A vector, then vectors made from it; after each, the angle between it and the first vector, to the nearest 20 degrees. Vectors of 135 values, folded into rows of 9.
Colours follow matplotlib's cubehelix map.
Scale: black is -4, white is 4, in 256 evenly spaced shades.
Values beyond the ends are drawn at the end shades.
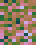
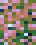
140 degrees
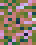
40 degrees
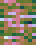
120 degrees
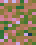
140 degrees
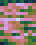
100 degrees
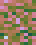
140 degrees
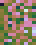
80 degrees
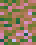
20 degrees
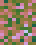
40 degrees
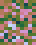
80 degrees
